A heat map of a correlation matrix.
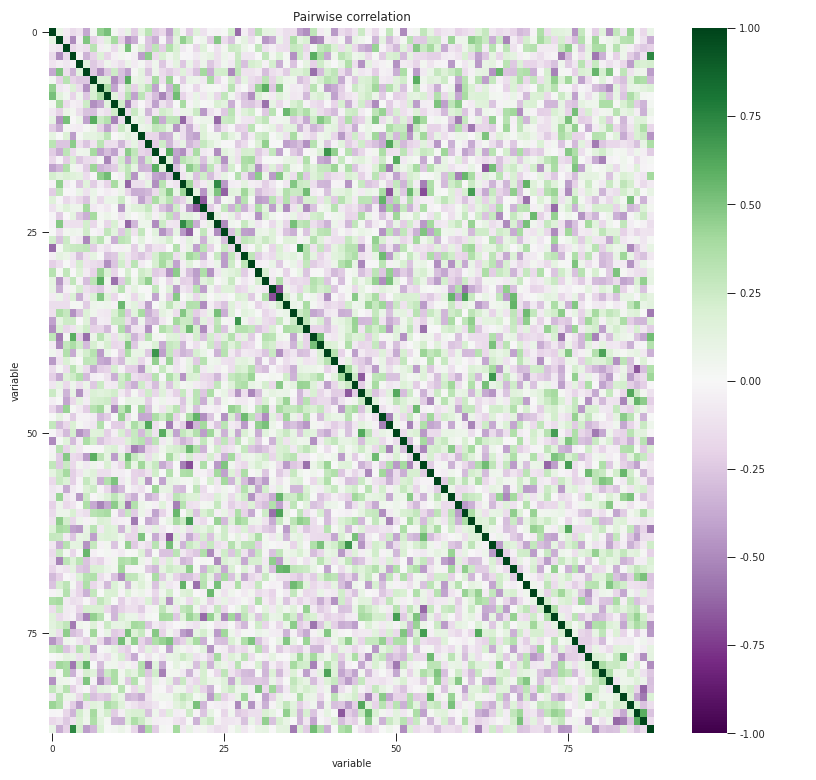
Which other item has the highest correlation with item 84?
45
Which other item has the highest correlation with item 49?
14
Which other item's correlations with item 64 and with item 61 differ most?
1
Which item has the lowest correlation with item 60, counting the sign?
32
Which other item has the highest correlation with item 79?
5
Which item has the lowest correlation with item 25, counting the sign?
20
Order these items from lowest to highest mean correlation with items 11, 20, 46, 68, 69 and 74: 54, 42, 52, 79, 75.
42, 54, 52, 75, 79
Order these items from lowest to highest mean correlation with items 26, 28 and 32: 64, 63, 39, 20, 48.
63, 39, 20, 64, 48
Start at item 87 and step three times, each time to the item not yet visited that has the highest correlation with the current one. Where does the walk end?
39
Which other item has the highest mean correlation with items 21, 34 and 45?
84
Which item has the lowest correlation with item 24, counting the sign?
11
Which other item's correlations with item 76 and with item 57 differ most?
10
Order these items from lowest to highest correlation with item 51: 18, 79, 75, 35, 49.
18, 49, 35, 79, 75
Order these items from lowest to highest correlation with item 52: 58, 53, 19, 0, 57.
53, 0, 57, 19, 58
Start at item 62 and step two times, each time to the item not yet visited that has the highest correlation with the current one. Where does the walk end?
54
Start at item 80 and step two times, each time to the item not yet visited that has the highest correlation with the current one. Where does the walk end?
15
